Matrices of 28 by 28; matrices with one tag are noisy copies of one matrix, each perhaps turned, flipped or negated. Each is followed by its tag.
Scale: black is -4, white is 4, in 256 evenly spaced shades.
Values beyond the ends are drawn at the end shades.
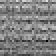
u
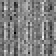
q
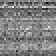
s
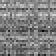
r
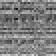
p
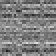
q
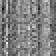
s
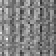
u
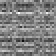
q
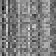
s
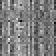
p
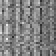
u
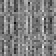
q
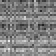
r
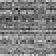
p
